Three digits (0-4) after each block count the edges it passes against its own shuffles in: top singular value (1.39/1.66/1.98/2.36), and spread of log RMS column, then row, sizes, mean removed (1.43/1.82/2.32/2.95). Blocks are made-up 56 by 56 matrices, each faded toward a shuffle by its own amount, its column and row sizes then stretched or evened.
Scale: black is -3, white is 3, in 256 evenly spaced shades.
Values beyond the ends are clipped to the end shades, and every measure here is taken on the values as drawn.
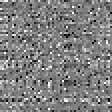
3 1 1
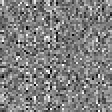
3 3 0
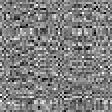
4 0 2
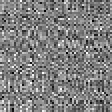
4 1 0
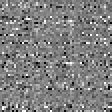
0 2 4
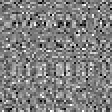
4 0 2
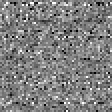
1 0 3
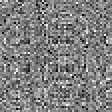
3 2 0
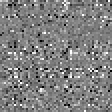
3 1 3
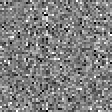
1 1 0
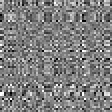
4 3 4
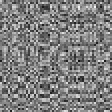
4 2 2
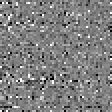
1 2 3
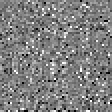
2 0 1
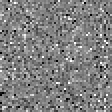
1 1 0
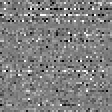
0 0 4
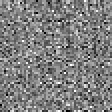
3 0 1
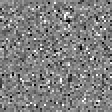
1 0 1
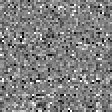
2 0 3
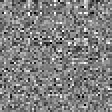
3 1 3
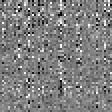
2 4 3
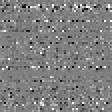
0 0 4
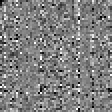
1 4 2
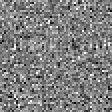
2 0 0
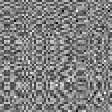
4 1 0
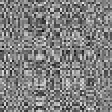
4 2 1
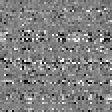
3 1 4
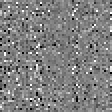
1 3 2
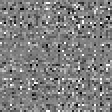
0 3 4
